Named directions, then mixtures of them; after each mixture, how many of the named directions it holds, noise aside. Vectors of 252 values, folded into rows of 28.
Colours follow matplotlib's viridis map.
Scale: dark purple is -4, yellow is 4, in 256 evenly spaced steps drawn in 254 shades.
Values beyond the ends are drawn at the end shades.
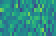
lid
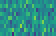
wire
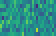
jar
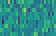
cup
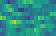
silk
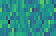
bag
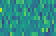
three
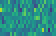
two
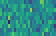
one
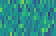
four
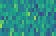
four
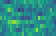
two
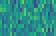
two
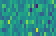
three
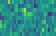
four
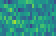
three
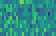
four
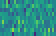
two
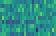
two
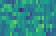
two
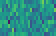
one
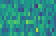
three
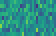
one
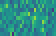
two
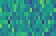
one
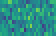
three
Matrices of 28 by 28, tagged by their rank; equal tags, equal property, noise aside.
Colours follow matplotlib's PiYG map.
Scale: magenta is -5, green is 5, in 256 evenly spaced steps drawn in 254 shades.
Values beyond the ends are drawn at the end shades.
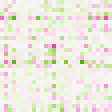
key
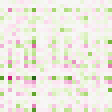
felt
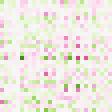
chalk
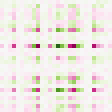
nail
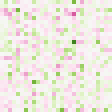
chalk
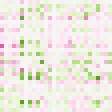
key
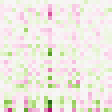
felt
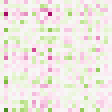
key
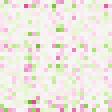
key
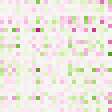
key
